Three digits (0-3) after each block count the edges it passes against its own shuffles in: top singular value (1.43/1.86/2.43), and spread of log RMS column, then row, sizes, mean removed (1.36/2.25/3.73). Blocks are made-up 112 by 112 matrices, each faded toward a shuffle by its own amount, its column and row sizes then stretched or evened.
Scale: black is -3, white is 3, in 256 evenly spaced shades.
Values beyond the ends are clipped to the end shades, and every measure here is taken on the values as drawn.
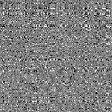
3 1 2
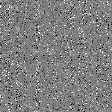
0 2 0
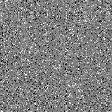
2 1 0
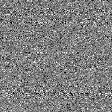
2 0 2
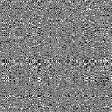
3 2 2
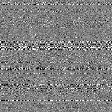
3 0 3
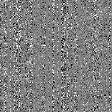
1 3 1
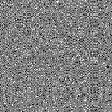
3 0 0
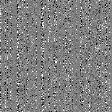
0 3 0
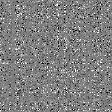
0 2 2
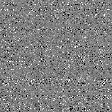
1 1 2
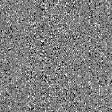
2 2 0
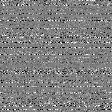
1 0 3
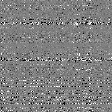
2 2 3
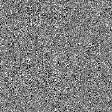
0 2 1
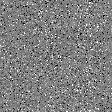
0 1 0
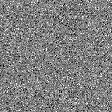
2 0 0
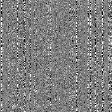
2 3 0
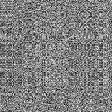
3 0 0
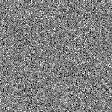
2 1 0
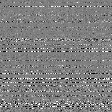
3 0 3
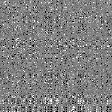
3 2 2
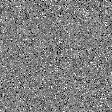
0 1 1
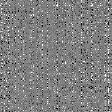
1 3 1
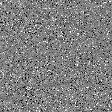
1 0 1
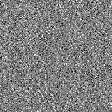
2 0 0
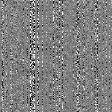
2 3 0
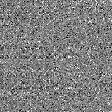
2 0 1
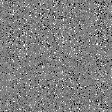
0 2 1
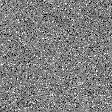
0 0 1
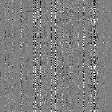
3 3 1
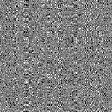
3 2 1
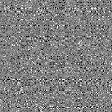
3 1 2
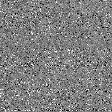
1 1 2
